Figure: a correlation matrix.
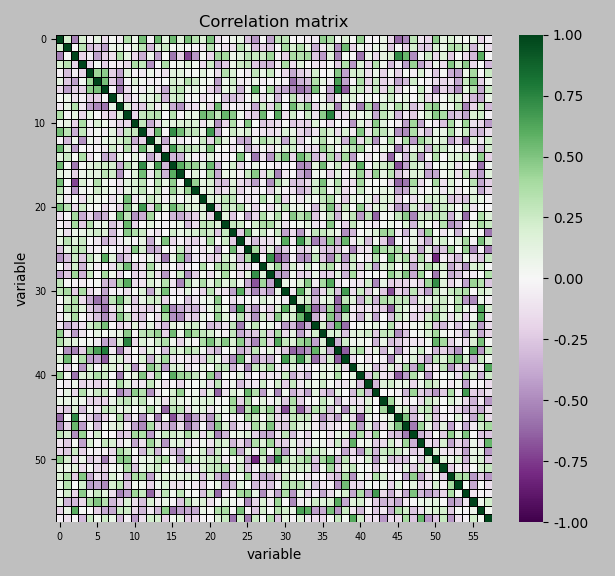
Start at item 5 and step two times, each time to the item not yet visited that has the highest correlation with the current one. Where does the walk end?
6
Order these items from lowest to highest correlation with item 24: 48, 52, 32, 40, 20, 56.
48, 52, 40, 20, 56, 32
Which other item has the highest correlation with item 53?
38
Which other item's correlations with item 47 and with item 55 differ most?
52
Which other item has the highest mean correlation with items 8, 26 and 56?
2
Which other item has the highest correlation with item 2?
45
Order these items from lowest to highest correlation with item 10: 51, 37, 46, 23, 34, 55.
46, 51, 55, 37, 34, 23
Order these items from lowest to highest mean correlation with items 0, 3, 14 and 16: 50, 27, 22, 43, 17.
27, 22, 43, 50, 17
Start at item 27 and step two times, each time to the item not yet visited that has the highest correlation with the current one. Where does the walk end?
36
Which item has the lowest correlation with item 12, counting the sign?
54
